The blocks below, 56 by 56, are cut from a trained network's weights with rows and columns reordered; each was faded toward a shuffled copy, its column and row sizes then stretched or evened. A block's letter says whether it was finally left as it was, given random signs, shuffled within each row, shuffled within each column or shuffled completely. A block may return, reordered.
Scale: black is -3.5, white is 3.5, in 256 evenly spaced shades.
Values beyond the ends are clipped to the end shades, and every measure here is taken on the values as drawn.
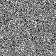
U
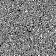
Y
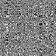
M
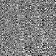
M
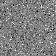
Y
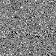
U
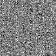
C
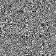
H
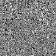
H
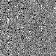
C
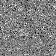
U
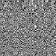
M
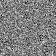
Y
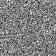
Y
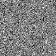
C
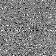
U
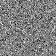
Y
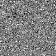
U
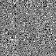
H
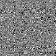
H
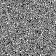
Y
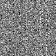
C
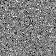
Y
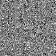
C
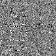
H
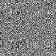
M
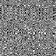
M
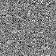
H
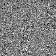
C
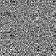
M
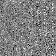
C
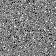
Y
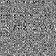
M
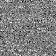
U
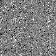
C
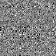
H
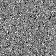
Y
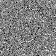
Y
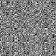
M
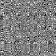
M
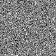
C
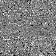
U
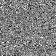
U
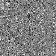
C
